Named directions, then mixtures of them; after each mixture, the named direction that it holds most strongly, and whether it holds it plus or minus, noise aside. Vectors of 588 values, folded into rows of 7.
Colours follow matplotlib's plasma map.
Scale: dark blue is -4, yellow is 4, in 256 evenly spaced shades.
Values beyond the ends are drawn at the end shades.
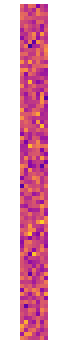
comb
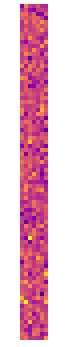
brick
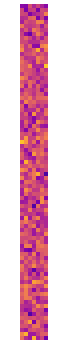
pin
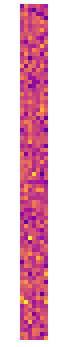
brick, plus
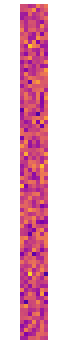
comb, minus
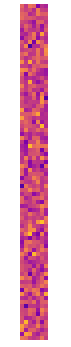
comb, plus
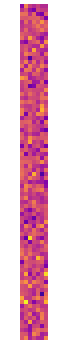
brick, plus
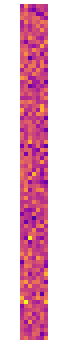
brick, plus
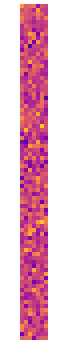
comb, plus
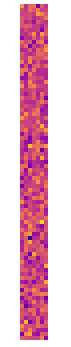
comb, plus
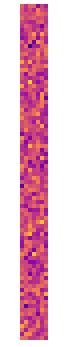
comb, plus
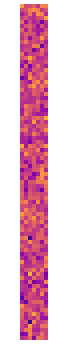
brick, minus
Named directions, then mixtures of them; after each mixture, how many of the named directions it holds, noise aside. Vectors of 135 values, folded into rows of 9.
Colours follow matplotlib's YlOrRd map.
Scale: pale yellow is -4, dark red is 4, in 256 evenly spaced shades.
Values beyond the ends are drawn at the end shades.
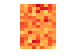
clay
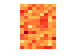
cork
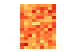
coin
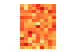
two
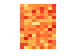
one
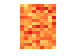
three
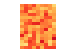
three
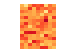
two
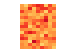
two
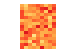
three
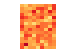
one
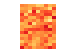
three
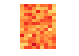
one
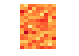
one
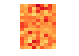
one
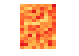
two
